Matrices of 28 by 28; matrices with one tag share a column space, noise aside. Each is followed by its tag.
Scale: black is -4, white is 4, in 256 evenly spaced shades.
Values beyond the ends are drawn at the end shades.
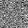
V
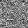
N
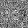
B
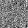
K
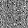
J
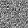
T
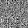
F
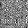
J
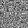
T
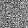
V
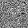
T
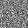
B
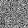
K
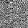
V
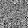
F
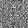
V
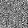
K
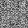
J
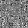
F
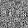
B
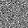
T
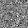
N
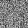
K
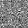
J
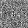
B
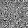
N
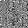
J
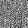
K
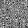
F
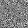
N
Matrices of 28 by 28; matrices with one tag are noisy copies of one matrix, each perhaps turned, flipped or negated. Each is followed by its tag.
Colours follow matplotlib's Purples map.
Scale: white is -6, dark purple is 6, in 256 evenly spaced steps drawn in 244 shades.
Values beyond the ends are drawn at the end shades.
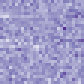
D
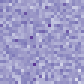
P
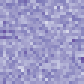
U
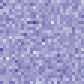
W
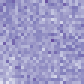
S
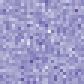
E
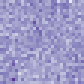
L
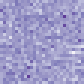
U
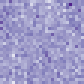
L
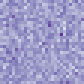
W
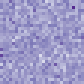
E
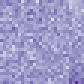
S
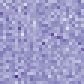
W
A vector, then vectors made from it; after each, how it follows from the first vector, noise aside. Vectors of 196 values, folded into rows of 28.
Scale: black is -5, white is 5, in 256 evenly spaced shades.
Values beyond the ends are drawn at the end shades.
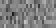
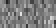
wrapped around, negated.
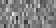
negated.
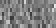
wrapped around, negated.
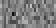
sign-scrambled.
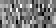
reversed, scaled up.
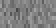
wrapped around, shrunk.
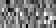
wrapped around, negated, scaled up.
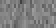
wrapped around, shrunk.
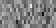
reversed.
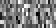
wrapped around, negated, scaled up.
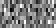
wrapped around, negated, scaled up.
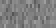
shrunk.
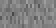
shrunk.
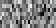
reversed, scaled up.
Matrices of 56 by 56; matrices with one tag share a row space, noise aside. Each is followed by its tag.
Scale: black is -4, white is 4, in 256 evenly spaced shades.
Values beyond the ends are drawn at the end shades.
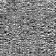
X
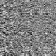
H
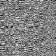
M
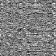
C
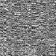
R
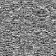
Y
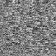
Y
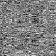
R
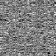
X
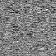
Y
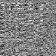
M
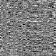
C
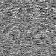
Y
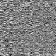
H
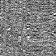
C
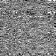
X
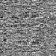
R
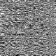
M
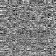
X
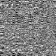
M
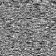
Y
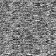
Y
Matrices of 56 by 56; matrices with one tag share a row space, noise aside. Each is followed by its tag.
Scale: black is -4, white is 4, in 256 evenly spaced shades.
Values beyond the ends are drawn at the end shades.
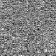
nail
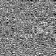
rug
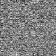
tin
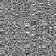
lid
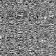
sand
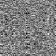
lid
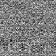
tin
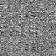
tin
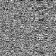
rug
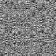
lid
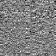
lid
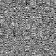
lid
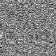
sand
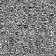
sand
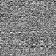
tin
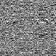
rug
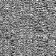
rug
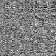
rug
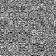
tin
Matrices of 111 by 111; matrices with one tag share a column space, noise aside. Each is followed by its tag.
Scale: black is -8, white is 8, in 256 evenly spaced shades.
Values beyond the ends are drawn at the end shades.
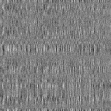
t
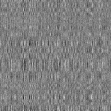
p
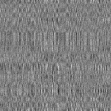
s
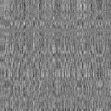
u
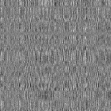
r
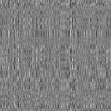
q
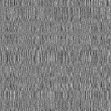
r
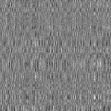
p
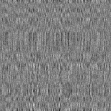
s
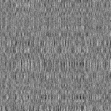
p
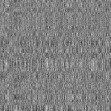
p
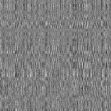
u
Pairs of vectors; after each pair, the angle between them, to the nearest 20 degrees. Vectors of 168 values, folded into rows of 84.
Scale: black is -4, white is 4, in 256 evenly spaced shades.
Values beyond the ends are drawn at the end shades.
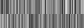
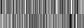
60 degrees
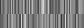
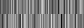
40 degrees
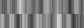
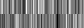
120 degrees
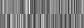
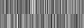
120 degrees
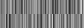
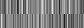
120 degrees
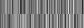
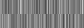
140 degrees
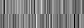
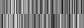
100 degrees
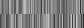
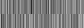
120 degrees
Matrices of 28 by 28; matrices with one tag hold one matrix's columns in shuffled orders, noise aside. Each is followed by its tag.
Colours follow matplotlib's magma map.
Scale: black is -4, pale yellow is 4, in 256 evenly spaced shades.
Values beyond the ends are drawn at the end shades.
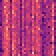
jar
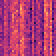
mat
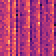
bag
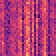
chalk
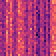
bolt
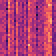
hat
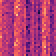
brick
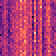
bolt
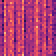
bolt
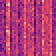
bag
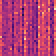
mat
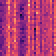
hat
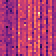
brick
